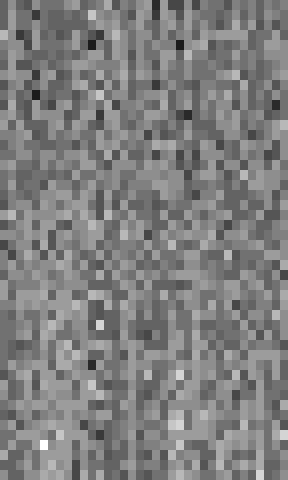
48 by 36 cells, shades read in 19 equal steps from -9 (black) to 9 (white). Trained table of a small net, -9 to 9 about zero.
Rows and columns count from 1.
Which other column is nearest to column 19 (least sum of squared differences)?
32
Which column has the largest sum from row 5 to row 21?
2
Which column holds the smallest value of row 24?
19
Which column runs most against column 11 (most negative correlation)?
18
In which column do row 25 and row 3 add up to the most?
22
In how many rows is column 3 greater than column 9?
14
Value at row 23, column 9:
-3
